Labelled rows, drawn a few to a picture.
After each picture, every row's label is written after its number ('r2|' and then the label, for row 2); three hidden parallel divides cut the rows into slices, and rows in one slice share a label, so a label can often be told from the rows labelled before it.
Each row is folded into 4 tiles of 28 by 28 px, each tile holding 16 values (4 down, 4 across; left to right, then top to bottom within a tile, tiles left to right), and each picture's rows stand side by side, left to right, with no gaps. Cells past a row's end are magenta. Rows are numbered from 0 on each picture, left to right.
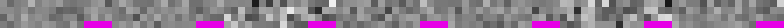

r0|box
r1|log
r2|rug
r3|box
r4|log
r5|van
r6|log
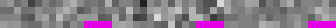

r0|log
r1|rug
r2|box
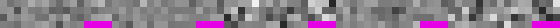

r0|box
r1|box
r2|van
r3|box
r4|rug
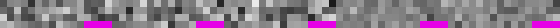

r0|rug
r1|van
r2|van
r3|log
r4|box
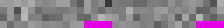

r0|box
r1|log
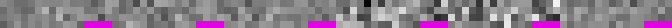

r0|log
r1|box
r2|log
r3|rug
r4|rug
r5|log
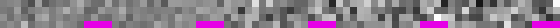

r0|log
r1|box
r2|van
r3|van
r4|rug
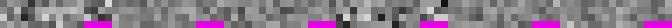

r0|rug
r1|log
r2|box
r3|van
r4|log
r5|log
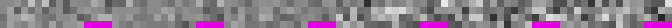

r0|box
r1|log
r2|log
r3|rug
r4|van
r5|rug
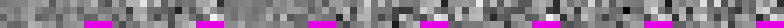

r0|box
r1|van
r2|log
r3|van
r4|van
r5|van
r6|van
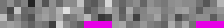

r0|rug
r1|log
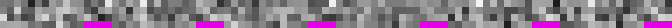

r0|rug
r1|van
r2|rug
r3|box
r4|van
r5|van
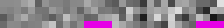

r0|box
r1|rug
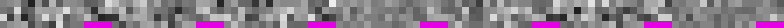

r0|rug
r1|van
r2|rug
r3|box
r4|rug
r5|van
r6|box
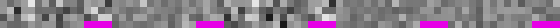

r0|van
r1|box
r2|van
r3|box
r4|log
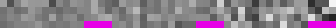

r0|box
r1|log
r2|rug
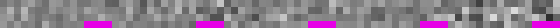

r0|box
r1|log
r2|log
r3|box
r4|rug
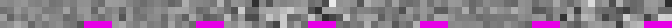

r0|log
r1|log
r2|rug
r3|box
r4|log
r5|van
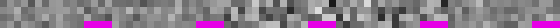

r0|log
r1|log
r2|van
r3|van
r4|box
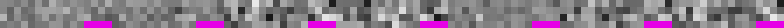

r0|log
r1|box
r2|van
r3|rug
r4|box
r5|van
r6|van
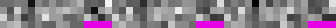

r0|rug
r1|rug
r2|rug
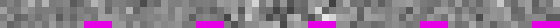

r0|box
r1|log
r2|van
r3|log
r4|log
